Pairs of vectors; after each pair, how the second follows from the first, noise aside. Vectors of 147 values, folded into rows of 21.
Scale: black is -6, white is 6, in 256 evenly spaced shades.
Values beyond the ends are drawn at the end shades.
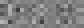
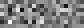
negated, scaled up.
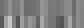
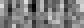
wrapped around, negated, scaled up.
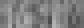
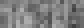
copied.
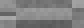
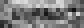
reversed, negated, scaled up.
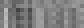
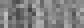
copied.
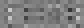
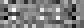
reversed, negated, scaled up.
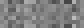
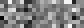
negated, scaled up.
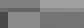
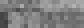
copied.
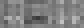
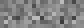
sign-scrambled.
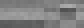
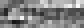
reversed, negated, scaled up.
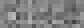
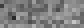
negated.
